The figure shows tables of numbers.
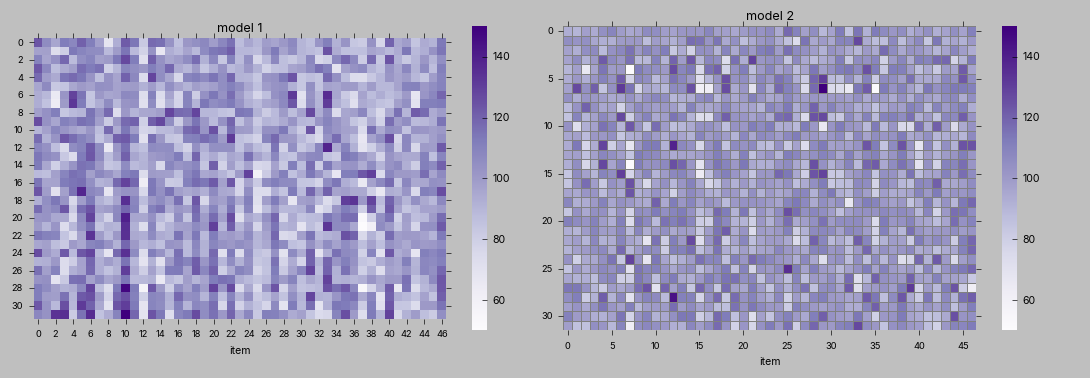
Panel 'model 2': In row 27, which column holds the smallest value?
46
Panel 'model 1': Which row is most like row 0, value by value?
9
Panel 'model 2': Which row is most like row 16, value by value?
17
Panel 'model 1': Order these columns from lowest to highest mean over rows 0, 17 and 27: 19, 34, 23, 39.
39, 23, 34, 19
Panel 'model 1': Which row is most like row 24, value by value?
30
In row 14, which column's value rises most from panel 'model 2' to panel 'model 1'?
7
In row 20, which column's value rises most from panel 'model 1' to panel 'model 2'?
37
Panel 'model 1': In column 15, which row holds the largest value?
8
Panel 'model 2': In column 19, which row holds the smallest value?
31
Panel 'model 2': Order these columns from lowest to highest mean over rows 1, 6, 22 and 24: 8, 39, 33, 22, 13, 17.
39, 8, 13, 22, 17, 33
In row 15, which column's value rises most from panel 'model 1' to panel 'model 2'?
25
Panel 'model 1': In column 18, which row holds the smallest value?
6
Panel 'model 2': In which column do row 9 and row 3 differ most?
18
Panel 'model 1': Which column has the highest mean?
10
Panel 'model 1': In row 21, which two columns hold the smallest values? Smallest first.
37, 38
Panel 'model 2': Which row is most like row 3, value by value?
29
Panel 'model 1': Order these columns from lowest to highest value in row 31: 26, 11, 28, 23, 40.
23, 28, 26, 11, 40
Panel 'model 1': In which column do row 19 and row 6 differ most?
33
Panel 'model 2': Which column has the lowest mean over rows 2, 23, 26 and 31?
7
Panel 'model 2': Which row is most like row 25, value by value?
19
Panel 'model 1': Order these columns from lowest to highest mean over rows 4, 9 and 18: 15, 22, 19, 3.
19, 15, 3, 22
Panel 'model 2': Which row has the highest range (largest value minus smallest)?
6
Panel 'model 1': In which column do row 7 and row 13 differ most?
4
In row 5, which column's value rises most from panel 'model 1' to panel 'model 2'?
29
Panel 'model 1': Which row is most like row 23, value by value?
5
